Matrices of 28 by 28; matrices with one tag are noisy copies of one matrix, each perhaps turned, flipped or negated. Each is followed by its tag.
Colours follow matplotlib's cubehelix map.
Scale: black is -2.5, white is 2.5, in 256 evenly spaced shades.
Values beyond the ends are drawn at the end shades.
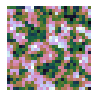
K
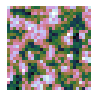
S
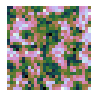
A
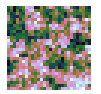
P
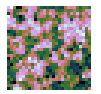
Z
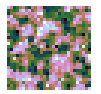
K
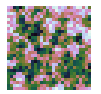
Z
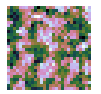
A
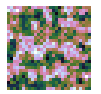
A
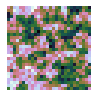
Z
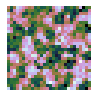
K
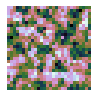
S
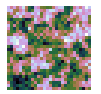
P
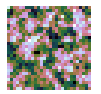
K
